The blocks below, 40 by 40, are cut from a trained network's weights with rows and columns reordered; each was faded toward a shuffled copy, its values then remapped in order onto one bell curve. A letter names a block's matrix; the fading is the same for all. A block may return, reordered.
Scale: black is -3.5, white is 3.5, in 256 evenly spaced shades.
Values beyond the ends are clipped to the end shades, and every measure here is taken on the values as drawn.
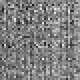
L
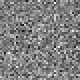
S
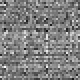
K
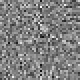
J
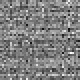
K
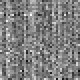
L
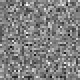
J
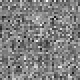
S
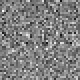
S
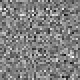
S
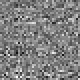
S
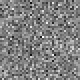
J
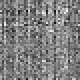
L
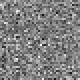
S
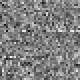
S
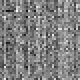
L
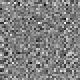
S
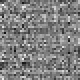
K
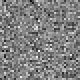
J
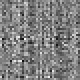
L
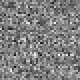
S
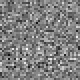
S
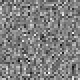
J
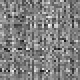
L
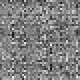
K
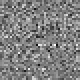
S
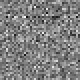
J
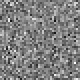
J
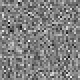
J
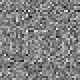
J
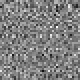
S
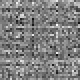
K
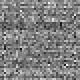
K
